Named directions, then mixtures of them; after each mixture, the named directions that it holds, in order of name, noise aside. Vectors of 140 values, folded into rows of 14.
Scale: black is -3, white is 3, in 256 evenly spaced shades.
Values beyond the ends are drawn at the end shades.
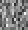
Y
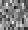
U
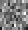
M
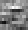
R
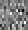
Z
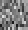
U, Z.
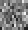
M.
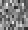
U.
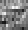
R, Y.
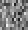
Y.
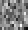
M, U.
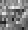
R, Y.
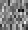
M, Z.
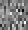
Z.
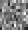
M.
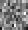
M.
